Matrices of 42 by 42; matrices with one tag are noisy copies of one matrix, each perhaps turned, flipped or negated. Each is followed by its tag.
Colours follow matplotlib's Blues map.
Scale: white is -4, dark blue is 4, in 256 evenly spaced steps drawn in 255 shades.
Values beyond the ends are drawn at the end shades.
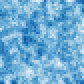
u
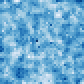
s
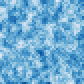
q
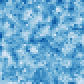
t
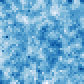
u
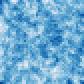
u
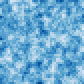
q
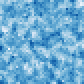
t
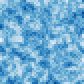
q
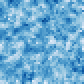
q
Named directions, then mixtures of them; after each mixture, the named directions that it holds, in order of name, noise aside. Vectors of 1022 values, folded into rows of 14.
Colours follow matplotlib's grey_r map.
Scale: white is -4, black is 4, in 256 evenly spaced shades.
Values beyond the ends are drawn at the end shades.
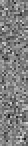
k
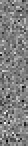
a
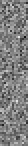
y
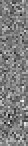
a, k.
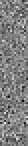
a, y.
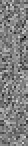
y.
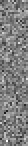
a, k.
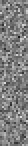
k, y.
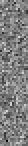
a, k, y.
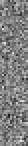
k.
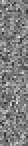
a, k, y.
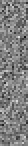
y.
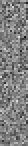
y.
